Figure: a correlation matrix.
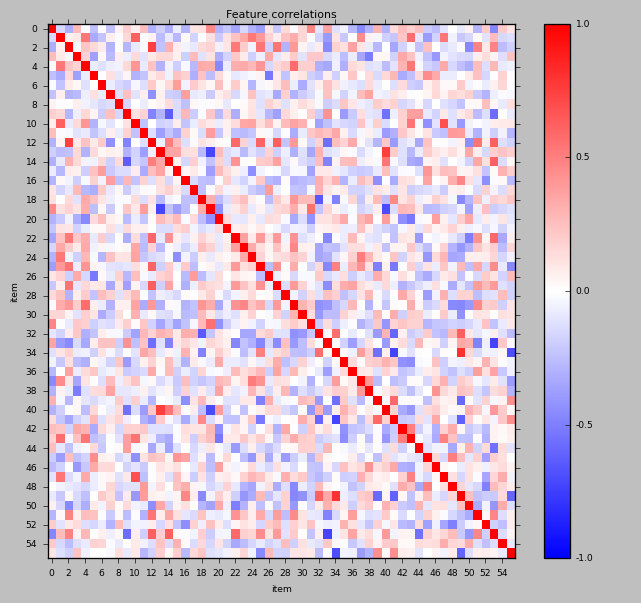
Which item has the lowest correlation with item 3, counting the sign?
38
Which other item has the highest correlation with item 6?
15
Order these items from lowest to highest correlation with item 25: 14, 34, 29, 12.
14, 29, 34, 12
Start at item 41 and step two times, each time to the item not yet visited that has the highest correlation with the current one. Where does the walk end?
55
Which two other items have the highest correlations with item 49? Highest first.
34, 32
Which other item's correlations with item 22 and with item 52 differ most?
53
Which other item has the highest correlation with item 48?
45
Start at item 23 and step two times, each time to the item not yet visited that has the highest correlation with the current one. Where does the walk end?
4
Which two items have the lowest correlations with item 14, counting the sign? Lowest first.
9, 33
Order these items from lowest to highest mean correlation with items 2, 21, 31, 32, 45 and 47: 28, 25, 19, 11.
28, 19, 11, 25
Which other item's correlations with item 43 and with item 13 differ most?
40
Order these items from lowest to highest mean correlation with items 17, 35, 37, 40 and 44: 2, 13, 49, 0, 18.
18, 0, 2, 49, 13
